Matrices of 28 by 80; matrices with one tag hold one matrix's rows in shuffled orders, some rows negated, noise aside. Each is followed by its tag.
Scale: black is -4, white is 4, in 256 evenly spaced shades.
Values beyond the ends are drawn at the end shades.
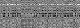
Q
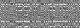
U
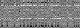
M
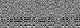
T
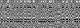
T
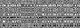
Q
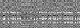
Q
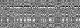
T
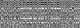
M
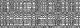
T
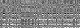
Q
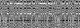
T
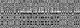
M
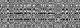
T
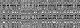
Q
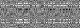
U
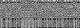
Q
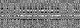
M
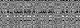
T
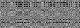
U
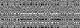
M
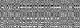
M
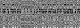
Q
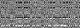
U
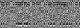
U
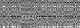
Q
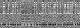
Q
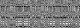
U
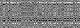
Q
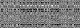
M
